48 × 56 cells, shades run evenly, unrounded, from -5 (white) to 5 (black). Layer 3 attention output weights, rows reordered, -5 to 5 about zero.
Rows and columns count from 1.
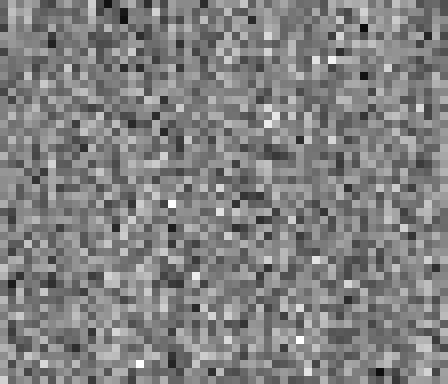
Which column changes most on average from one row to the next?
34
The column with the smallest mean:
29
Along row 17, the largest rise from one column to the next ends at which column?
21
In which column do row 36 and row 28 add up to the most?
2
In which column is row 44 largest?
10
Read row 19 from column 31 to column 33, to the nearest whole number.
2 1 0
